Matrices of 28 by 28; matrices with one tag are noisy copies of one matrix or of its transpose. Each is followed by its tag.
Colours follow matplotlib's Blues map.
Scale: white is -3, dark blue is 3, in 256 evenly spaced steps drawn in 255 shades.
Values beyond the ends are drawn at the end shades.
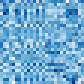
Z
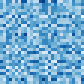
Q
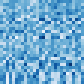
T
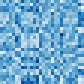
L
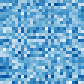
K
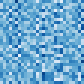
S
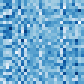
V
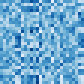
L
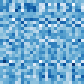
V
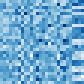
T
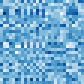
Z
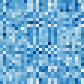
K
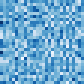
Q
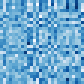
K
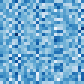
S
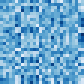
L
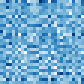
Q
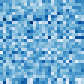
L
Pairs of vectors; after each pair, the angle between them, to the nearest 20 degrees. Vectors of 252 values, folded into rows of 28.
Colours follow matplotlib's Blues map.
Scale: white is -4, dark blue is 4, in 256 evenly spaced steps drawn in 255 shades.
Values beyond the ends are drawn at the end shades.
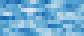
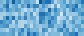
60 degrees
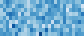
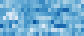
120 degrees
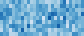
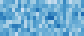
60 degrees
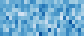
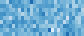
60 degrees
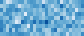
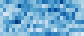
140 degrees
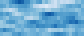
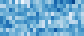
120 degrees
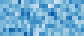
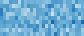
120 degrees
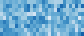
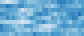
80 degrees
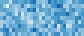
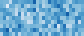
20 degrees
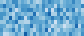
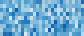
160 degrees
